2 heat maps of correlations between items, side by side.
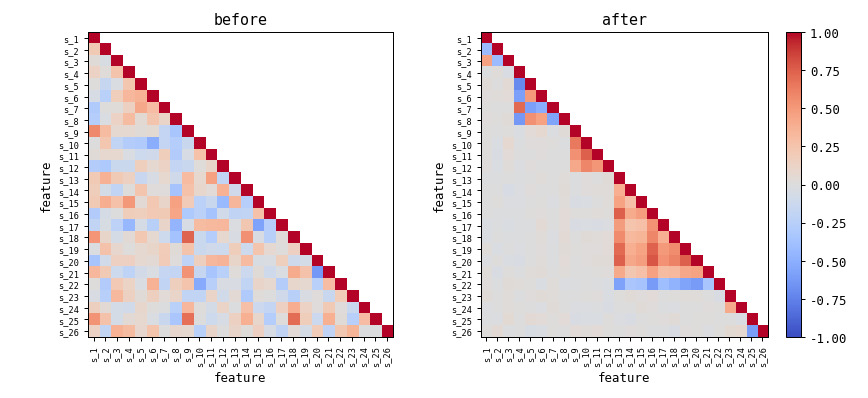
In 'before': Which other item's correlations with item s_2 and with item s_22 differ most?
s_10
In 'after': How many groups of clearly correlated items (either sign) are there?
6
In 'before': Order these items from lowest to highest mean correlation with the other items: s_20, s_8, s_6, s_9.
s_8, s_20, s_6, s_9
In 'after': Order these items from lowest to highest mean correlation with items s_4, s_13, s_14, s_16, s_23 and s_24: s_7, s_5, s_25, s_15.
s_5, s_25, s_7, s_15
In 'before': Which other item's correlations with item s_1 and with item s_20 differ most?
s_21
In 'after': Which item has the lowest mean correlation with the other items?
s_22
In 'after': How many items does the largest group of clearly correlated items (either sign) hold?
10
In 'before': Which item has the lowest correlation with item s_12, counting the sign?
s_15
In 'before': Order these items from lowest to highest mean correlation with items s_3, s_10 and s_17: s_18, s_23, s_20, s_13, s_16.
s_16, s_18, s_23, s_13, s_20
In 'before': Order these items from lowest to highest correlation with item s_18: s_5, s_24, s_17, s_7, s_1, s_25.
s_7, s_17, s_5, s_24, s_1, s_25
